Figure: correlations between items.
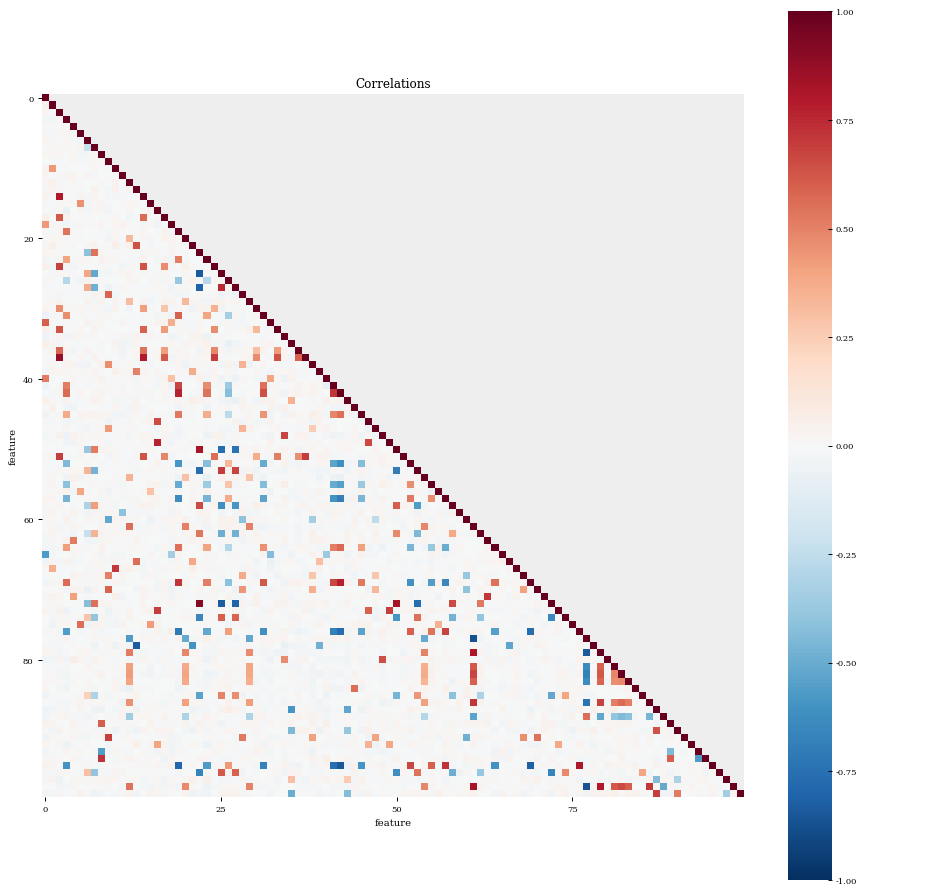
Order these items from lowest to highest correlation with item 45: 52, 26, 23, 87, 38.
52, 26, 87, 38, 23
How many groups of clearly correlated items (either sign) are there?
16
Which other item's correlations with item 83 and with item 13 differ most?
78
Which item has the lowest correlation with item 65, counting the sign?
0
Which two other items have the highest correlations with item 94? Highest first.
8, 89
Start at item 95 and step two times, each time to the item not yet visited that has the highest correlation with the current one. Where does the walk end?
57
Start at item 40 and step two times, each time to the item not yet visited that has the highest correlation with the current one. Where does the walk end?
32
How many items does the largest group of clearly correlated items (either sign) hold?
15
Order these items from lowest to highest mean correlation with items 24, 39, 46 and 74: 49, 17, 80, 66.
80, 66, 17, 49
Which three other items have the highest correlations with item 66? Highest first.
13, 21, 39
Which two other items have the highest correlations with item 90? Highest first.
87, 99
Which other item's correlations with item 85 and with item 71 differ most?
63
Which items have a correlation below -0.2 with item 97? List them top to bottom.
87, 90, 99
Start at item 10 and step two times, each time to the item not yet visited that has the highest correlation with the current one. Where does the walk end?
1
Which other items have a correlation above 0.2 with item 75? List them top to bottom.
5, 15, 56
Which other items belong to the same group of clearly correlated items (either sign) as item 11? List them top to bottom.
59
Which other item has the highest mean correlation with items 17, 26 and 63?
71
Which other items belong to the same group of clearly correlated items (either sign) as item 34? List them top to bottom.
48, 80
